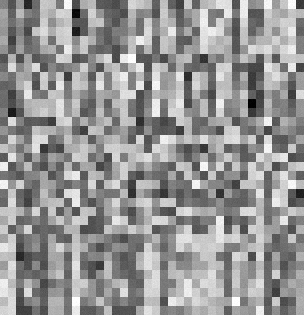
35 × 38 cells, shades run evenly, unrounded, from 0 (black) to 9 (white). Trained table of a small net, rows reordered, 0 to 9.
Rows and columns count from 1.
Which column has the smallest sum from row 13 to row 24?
4
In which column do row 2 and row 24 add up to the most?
31
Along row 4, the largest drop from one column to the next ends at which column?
10
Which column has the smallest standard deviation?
7
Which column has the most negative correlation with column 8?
32
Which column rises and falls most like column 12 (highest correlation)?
37
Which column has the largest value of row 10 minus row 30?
13
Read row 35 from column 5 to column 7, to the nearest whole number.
4 3 6
